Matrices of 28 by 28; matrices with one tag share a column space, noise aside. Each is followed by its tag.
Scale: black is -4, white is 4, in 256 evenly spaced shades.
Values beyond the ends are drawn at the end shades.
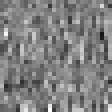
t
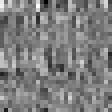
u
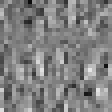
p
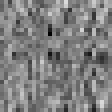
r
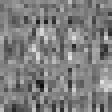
t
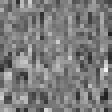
u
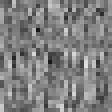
r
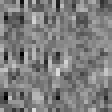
u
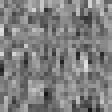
r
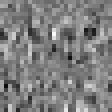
t
